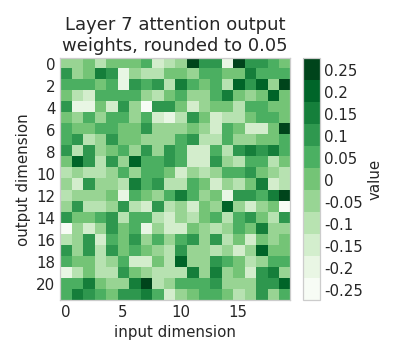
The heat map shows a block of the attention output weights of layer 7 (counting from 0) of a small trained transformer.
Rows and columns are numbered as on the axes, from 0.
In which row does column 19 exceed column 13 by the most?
6
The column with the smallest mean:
9
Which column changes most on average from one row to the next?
19
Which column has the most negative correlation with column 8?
18
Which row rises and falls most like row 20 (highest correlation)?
21
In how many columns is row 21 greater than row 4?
11
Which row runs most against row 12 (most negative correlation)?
13
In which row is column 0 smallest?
15
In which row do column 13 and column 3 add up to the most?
1
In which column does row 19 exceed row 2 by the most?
5
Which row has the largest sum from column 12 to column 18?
0
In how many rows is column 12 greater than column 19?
3
